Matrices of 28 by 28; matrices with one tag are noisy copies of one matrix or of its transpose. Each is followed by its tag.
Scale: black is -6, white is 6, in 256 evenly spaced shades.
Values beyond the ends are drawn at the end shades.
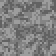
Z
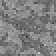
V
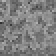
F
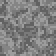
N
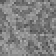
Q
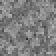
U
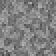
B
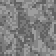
V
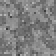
V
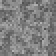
F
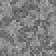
U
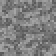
Z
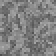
Z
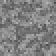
Z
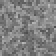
Q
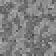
Z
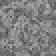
B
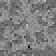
F
